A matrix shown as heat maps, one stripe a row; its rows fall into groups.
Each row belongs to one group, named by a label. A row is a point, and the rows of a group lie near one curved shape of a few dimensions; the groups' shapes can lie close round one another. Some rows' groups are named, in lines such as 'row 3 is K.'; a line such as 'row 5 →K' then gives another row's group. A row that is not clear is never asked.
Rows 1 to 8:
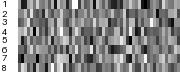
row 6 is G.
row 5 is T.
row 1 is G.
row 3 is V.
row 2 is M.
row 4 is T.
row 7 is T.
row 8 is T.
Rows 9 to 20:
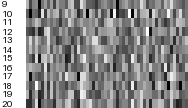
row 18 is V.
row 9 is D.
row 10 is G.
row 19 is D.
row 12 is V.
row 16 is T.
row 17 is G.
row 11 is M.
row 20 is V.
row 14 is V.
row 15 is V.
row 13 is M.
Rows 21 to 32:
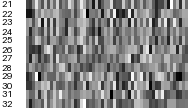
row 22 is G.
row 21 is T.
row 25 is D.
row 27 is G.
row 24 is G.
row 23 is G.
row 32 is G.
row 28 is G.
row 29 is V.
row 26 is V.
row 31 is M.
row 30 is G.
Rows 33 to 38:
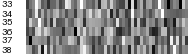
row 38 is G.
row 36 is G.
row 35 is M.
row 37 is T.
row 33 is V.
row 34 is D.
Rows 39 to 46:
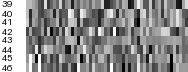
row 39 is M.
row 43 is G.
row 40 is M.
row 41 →T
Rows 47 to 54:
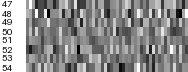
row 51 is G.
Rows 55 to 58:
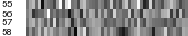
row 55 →T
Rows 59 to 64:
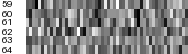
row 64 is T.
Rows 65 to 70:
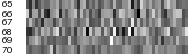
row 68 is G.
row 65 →G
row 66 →T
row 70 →G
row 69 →M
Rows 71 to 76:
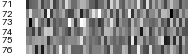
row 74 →V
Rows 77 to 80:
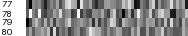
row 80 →M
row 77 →T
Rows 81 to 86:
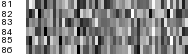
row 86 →T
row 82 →V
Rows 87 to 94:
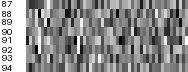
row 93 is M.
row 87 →V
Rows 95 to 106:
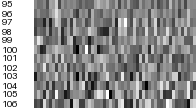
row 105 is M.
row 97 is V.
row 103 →G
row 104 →T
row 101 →M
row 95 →M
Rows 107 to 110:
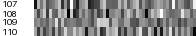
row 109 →M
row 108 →T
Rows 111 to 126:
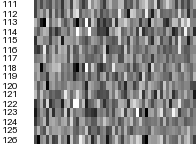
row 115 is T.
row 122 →T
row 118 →V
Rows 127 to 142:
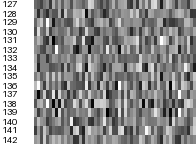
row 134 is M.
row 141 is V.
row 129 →M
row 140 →T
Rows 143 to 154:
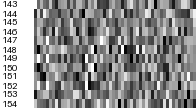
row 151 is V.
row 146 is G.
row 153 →V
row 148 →G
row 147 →M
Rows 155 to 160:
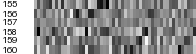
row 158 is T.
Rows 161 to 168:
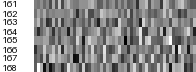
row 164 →M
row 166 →T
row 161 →G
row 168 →T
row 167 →V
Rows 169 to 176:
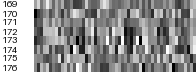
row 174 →V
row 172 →G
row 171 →G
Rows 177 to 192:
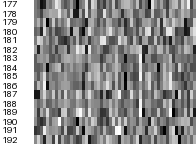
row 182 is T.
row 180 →V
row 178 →V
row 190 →V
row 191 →G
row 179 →M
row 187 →T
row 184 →V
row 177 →V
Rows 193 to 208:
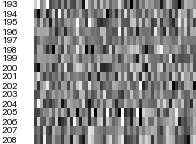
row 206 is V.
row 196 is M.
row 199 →M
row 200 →T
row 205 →G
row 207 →V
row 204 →T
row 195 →T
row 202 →M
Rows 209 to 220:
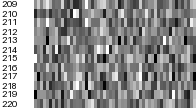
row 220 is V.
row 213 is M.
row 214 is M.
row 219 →T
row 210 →V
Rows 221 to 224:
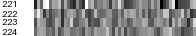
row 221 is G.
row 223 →T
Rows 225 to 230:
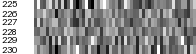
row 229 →G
